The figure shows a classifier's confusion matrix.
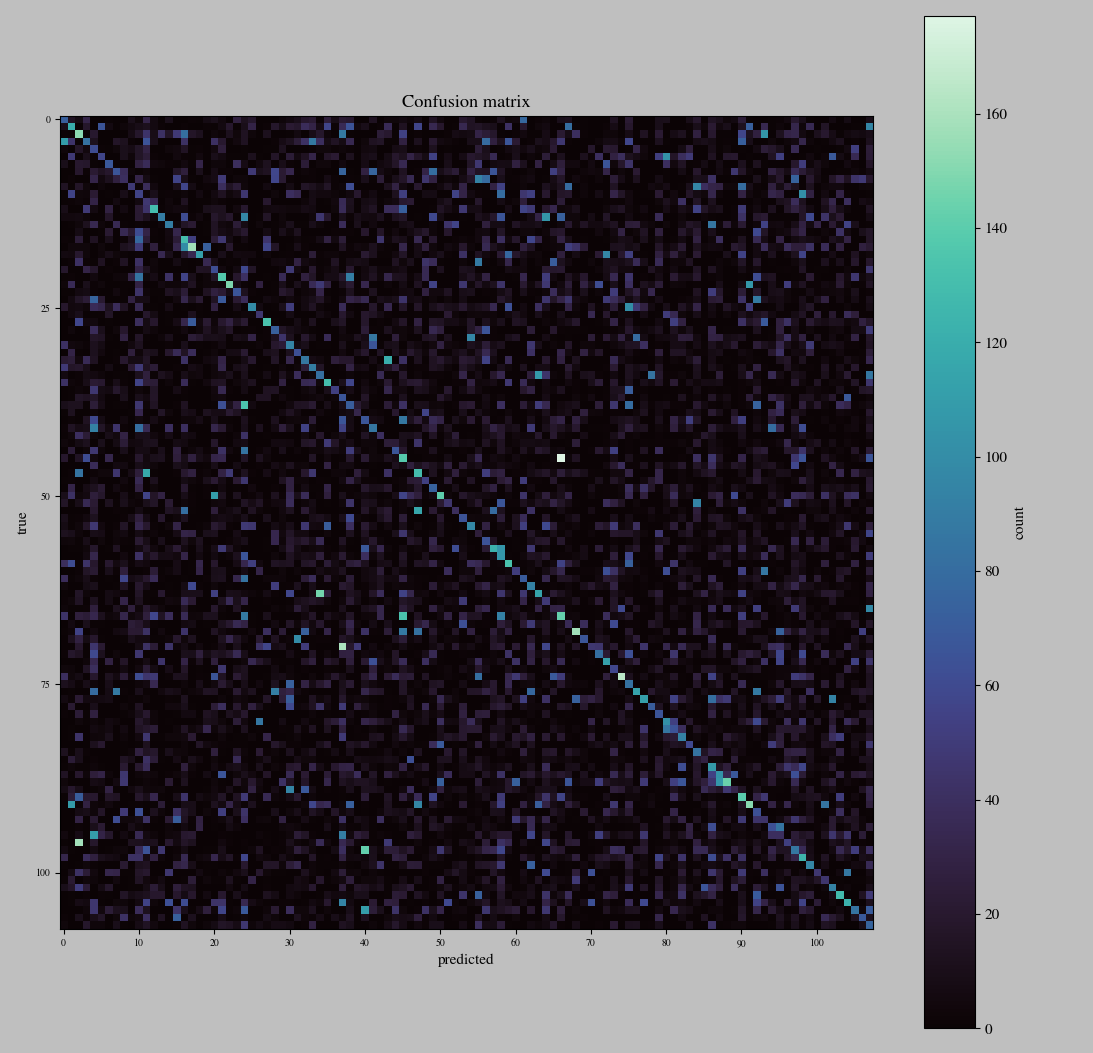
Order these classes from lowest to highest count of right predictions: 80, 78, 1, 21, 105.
78, 105, 80, 1, 21
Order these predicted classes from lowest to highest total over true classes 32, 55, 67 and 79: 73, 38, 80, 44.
80, 44, 38, 73
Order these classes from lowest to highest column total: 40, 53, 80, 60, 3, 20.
60, 80, 3, 53, 20, 40
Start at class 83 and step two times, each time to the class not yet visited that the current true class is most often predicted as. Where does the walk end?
20
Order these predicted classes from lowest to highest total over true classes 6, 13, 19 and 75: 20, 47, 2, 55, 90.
47, 20, 2, 90, 55
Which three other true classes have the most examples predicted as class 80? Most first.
5, 81, 60
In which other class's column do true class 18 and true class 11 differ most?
72
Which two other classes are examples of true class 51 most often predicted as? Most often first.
84, 58
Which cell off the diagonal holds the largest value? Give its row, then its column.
45, 66
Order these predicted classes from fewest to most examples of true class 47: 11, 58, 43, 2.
58, 43, 2, 11
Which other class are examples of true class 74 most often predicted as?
55
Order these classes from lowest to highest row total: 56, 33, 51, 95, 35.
56, 33, 51, 35, 95
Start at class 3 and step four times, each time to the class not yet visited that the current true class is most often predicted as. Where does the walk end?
92
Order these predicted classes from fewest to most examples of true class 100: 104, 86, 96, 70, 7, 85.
85, 96, 7, 86, 70, 104
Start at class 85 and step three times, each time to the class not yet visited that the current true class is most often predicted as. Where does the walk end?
40
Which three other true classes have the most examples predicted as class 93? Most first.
2, 60, 27
